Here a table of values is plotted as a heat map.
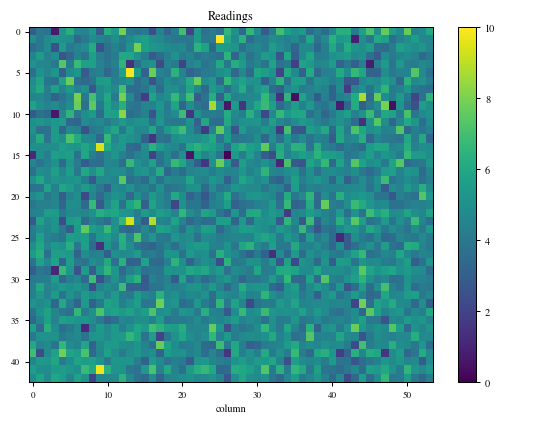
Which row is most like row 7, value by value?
18
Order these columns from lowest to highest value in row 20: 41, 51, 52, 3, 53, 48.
48, 51, 3, 53, 41, 52
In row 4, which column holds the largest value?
4
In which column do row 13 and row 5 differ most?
16
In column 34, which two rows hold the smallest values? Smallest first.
22, 40
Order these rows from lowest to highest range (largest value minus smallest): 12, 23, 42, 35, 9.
35, 42, 12, 23, 9
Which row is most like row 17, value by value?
32
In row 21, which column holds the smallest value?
19
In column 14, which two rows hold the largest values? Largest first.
2, 25
